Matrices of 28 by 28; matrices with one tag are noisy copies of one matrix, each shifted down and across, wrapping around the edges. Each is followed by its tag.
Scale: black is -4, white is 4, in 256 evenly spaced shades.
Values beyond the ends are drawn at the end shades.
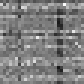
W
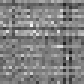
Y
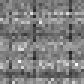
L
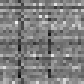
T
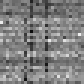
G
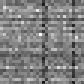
T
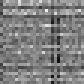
Y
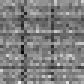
T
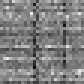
T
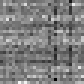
G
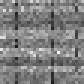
L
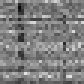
W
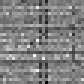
Y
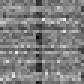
W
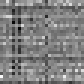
Y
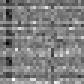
W
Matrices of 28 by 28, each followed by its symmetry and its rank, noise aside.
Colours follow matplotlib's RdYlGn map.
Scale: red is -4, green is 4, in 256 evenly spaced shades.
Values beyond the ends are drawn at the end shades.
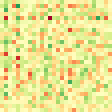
no symmetry, rank four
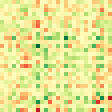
no symmetry, rank three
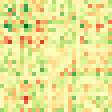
symmetric, rank five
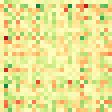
antisymmetric, rank four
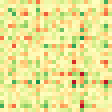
symmetric, rank three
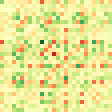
symmetric, rank five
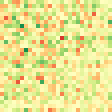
no symmetry, rank five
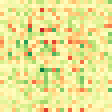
no symmetry, rank four
